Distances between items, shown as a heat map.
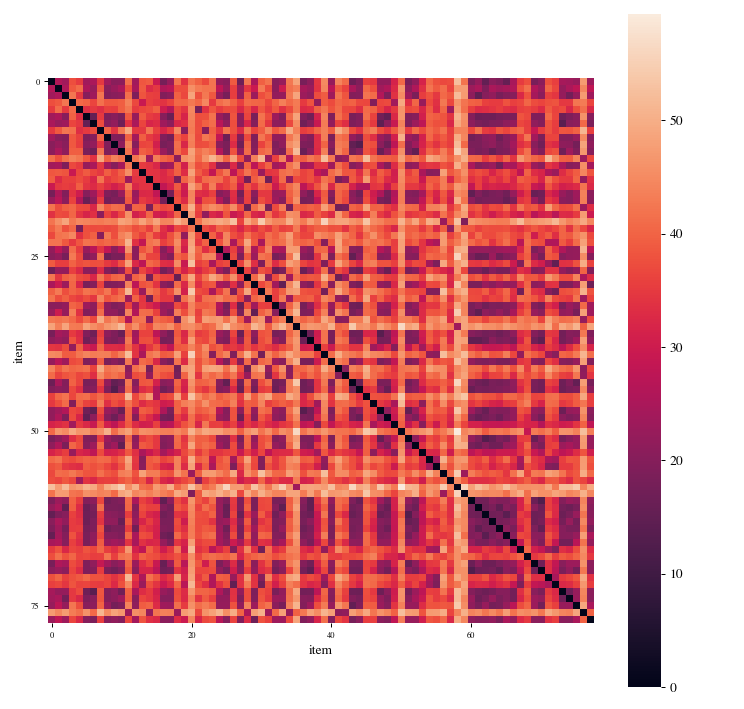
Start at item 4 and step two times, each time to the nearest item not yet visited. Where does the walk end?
57
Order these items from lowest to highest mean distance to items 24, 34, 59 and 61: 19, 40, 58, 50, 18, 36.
36, 40, 18, 19, 50, 58
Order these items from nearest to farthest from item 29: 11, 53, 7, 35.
53, 7, 11, 35
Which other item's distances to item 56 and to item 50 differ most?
20
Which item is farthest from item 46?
50
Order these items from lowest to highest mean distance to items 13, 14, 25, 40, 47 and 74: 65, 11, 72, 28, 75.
65, 75, 72, 28, 11
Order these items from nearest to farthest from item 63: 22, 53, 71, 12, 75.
75, 12, 53, 71, 22
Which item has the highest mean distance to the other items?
58
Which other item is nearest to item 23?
39
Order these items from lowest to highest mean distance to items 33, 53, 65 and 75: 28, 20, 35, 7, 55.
55, 7, 28, 20, 35
